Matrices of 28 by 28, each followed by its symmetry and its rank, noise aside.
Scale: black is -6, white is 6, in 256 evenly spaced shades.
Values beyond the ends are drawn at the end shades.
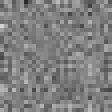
antisymmetric, rank four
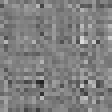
antisymmetric, rank four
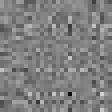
no symmetry, rank three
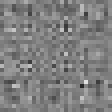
antisymmetric, rank four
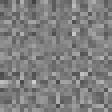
no symmetry, rank three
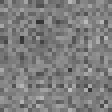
symmetric, rank four
